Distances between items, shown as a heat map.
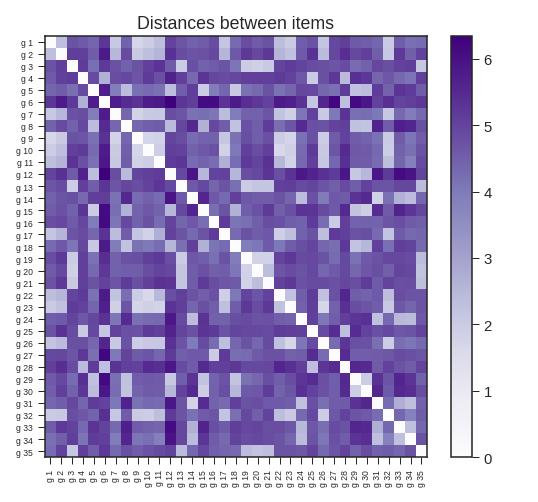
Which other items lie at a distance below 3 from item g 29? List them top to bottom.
g 5, g 8, g 12, g 15, g 18, g 30
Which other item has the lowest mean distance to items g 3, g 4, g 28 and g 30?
g 25
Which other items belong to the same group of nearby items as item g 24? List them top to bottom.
g 14, g 31, g 33, g 34
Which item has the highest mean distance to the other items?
g 6
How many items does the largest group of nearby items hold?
11
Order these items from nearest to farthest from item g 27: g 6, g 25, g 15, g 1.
g 15, g 1, g 25, g 6
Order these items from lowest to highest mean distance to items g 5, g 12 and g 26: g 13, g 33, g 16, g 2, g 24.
g 2, g 16, g 13, g 24, g 33
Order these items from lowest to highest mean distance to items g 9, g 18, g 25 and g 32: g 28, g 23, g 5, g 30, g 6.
g 23, g 5, g 30, g 28, g 6
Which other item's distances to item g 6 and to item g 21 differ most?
g 19
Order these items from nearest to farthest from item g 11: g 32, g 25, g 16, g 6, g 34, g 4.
g 32, g 34, g 16, g 4, g 25, g 6
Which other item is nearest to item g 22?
g 10
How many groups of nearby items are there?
6
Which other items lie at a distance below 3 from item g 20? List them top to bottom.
g 3, g 13, g 19, g 21, g 35
